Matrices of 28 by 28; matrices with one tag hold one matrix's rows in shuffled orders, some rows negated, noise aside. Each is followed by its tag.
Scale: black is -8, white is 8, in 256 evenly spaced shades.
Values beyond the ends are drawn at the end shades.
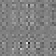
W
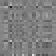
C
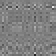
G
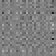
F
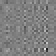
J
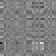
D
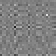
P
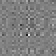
W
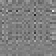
G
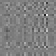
J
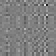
J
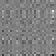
F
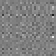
F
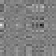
D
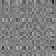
F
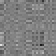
D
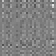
F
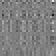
F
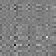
P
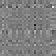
G
